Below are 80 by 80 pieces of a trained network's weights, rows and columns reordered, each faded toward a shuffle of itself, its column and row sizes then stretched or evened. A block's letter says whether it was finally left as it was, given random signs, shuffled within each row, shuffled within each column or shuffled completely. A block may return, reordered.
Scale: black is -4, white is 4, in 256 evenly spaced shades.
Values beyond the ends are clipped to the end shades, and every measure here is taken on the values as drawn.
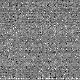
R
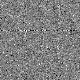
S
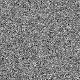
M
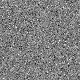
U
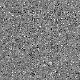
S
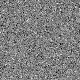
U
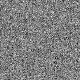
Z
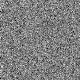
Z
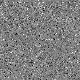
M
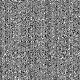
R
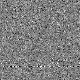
S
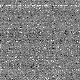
R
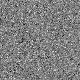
U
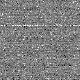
R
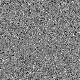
M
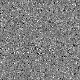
S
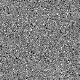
S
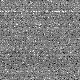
M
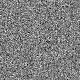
U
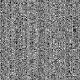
R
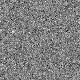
M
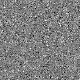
S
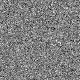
M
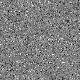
M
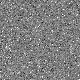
U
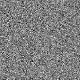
R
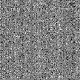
R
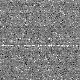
R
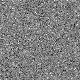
U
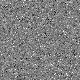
U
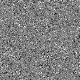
S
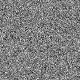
M
